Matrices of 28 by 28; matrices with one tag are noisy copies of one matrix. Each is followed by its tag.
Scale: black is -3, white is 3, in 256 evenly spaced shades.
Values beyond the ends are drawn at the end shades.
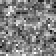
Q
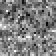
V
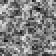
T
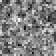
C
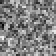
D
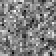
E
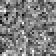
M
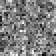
M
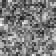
V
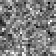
M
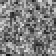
T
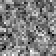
M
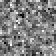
C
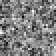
C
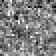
Q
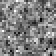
E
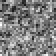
V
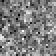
D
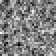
C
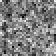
C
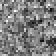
E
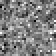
C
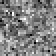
D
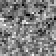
V
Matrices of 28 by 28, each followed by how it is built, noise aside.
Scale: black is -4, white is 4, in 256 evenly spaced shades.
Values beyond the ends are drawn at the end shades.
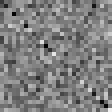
diagonal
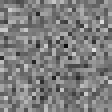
noise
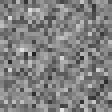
repeating rows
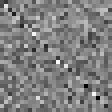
diagonal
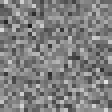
noise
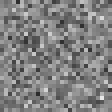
noise
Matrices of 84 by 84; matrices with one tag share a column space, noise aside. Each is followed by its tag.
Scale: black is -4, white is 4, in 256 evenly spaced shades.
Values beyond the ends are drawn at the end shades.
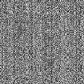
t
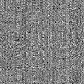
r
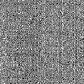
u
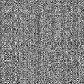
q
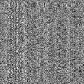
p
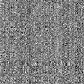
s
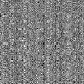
q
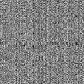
q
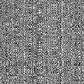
s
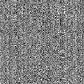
t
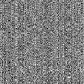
s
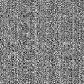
q
